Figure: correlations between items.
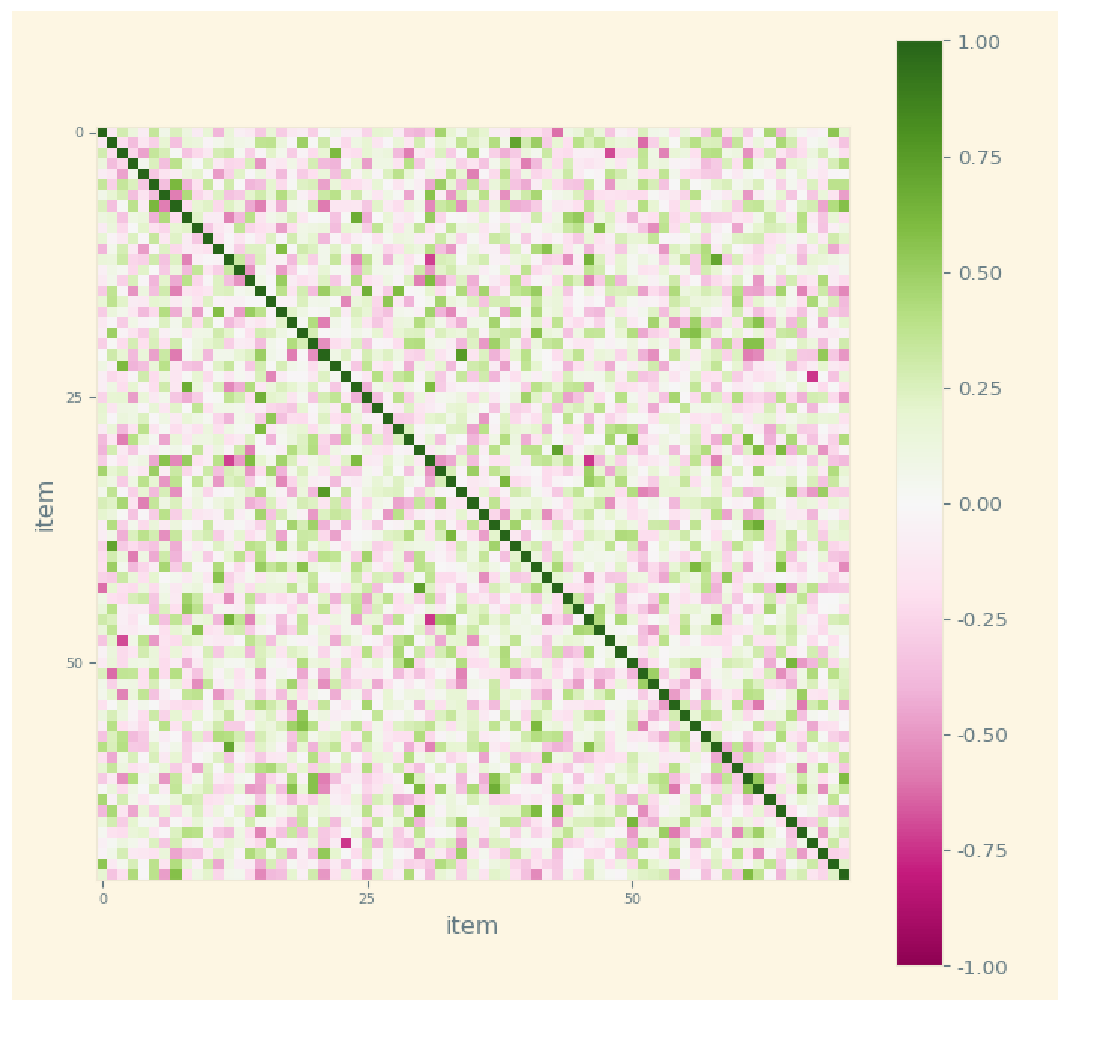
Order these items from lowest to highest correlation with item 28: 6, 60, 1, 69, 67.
67, 69, 6, 1, 60
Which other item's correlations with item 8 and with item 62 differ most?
14
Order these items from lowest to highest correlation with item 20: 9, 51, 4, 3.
4, 51, 9, 3
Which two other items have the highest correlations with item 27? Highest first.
16, 44
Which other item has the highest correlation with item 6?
31
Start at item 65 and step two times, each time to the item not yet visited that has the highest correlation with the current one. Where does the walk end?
29
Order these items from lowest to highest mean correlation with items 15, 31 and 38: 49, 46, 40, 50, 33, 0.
0, 46, 40, 33, 49, 50
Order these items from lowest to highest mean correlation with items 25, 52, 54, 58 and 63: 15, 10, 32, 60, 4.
4, 10, 32, 15, 60
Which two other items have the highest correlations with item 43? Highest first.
30, 64
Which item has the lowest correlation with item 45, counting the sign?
52
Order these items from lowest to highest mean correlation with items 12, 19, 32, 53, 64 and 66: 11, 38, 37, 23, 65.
11, 23, 65, 38, 37
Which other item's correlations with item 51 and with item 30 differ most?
64
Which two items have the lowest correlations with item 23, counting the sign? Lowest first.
67, 16
